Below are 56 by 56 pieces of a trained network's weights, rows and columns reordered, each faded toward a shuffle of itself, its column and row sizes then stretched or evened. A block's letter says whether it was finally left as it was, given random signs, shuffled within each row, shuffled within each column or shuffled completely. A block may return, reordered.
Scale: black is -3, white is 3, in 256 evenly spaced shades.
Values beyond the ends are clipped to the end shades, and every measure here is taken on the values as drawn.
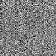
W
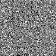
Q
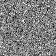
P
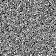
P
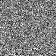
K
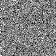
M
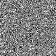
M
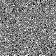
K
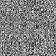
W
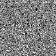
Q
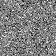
P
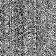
M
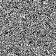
K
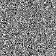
Q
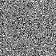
Q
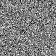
P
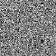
W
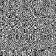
W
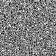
P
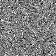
P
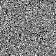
M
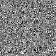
W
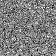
P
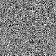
W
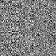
W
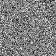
M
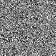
K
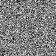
K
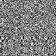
W
